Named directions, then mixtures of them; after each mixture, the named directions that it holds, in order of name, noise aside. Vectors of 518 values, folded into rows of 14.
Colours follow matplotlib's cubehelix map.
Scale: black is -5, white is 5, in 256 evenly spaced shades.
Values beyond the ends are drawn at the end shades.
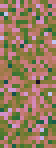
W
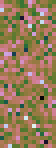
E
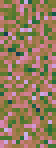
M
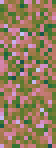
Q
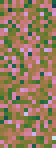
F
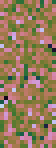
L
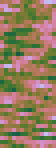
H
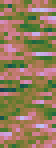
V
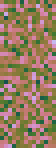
E, M, W.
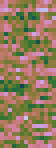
E, H, V.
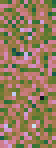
E, F, M.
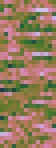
V.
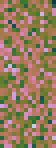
E, F, L.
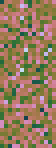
E, Q.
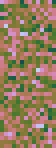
L, Q, V.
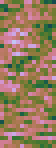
H, Q.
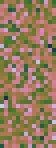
F, L, Q.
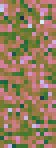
E, H, W.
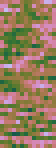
H.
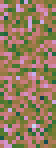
E, M, W.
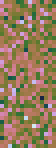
E, L, Q.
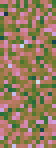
W.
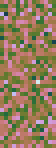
W.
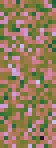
F, L, W.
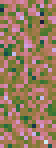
E, L, Q.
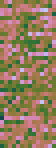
F, Q, V.
